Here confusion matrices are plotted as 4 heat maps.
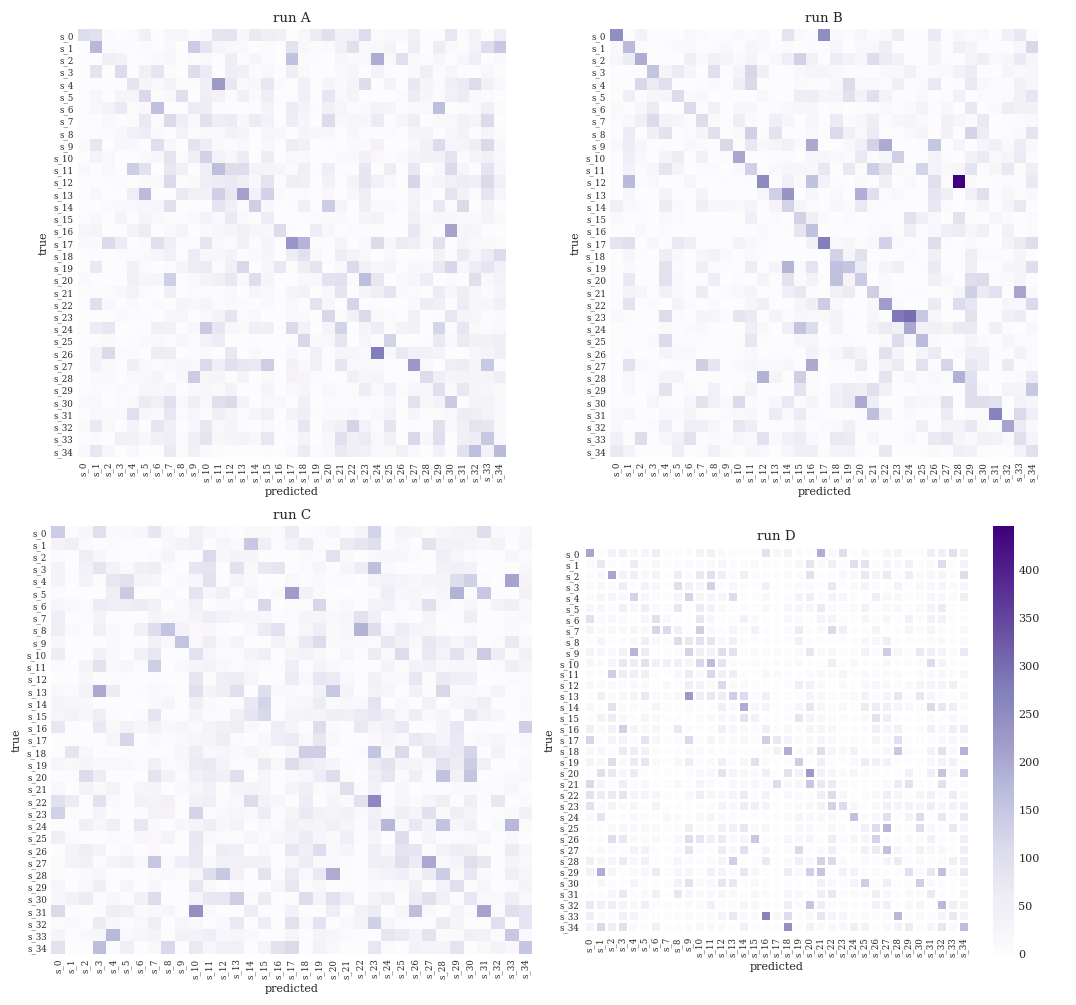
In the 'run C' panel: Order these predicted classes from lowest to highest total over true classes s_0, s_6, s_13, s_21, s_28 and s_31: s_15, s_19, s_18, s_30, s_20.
s_18, s_30, s_19, s_15, s_20
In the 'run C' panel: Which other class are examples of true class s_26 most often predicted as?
s_19
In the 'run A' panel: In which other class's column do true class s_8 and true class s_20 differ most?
s_23
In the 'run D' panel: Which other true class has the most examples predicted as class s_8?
s_3
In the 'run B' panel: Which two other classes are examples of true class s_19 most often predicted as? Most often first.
s_14, s_18
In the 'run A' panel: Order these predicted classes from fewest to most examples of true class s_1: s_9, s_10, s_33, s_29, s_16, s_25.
s_16, s_25, s_29, s_10, s_33, s_9
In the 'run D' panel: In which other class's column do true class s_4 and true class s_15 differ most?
s_9
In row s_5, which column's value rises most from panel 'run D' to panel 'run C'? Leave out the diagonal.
s_17
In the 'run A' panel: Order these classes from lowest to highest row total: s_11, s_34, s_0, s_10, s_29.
s_29, s_10, s_34, s_0, s_11
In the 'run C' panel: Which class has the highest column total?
s_23
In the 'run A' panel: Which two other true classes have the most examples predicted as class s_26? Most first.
s_2, s_17
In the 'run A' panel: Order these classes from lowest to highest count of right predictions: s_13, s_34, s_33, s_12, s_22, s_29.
s_12, s_29, s_22, s_33, s_34, s_13
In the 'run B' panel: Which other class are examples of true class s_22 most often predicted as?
s_17
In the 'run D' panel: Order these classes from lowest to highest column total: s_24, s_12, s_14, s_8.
s_24, s_8, s_14, s_12
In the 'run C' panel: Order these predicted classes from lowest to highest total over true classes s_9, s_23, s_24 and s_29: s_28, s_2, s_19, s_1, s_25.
s_1, s_2, s_25, s_19, s_28
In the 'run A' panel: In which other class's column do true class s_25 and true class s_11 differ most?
s_4
